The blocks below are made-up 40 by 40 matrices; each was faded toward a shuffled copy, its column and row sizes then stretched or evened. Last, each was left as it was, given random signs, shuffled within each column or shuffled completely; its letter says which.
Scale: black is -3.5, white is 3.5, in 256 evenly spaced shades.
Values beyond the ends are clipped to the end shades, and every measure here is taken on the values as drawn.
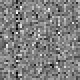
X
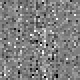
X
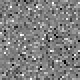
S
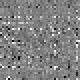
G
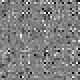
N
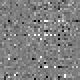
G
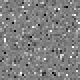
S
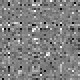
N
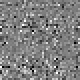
G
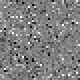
S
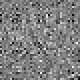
N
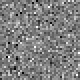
S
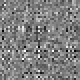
N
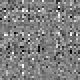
G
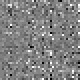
G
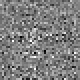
G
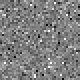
S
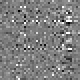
N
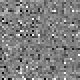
N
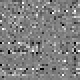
G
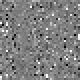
X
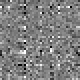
N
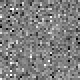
X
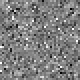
S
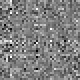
G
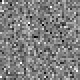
S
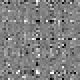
N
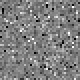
S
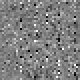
X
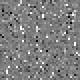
S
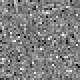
S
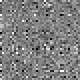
N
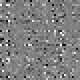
G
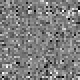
G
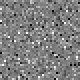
S
